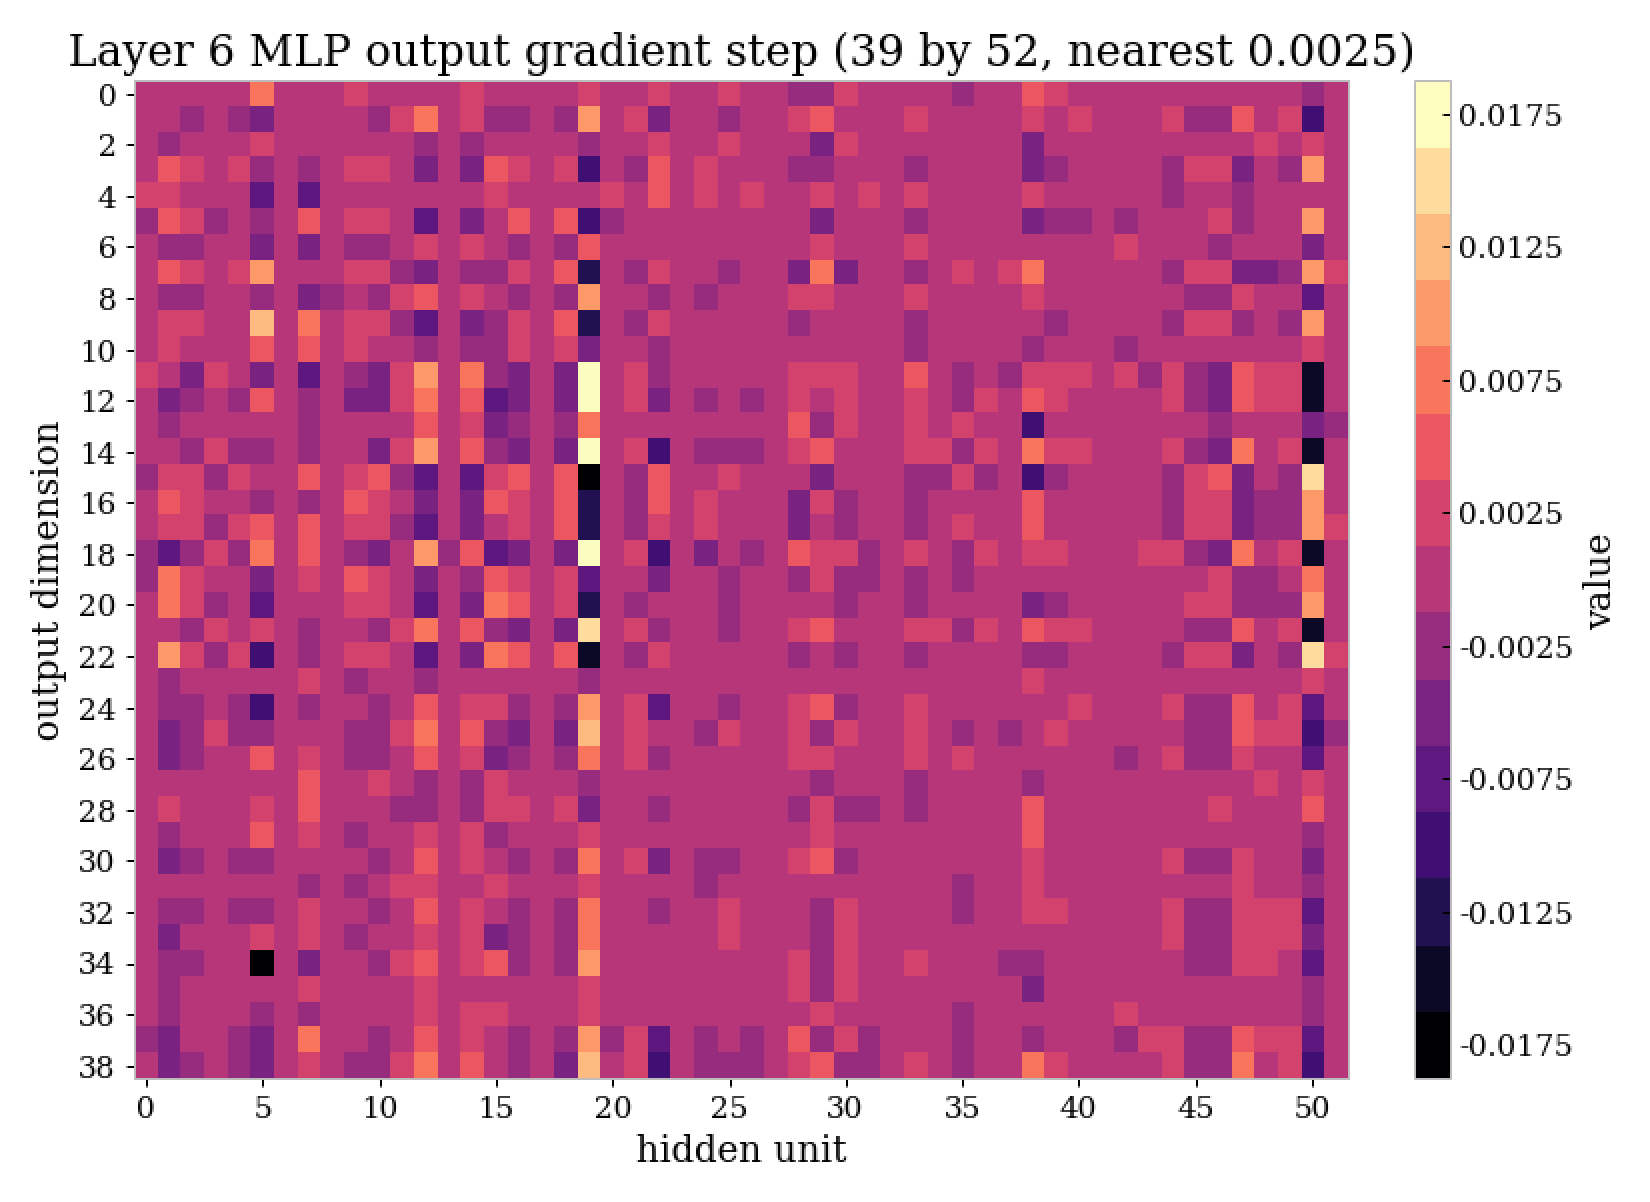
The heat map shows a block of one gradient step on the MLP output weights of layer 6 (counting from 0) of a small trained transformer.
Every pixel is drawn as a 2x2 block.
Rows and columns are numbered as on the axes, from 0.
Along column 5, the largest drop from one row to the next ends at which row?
34
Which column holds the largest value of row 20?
50
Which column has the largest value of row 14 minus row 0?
19
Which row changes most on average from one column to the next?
18
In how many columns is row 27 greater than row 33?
10
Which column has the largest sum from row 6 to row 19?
5
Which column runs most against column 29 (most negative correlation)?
25
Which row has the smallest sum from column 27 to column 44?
15
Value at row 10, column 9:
0.0025
